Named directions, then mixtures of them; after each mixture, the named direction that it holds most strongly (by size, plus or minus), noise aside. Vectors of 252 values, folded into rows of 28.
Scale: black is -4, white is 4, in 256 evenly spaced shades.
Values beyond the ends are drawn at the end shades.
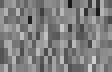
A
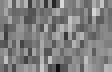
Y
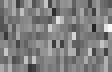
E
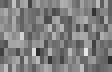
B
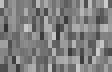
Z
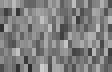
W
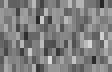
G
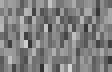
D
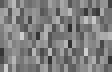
A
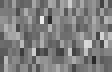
G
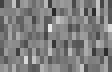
E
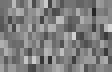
E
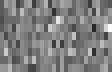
E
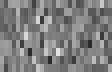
G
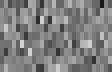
G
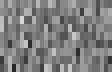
D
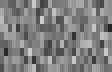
G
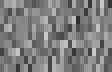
W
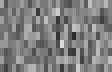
Z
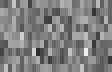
B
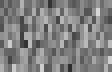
D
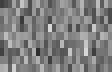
B
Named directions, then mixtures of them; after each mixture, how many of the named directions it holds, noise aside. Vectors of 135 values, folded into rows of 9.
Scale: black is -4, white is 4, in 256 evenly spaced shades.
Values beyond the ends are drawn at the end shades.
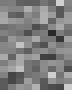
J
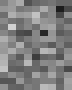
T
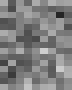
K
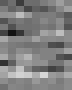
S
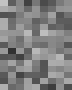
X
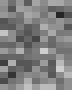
one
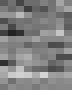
one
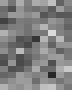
two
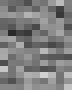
four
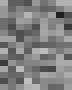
four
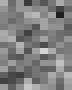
four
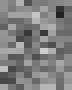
two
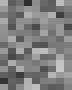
three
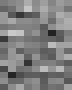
four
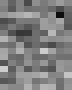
three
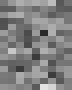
four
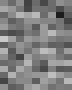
three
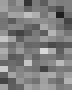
four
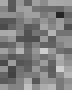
one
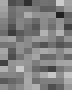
four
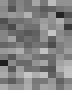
two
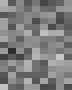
one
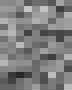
three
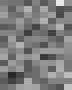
two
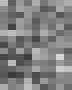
four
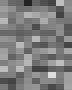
four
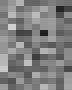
one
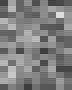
one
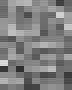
four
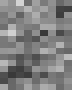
three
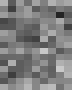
one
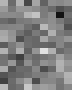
three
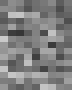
three
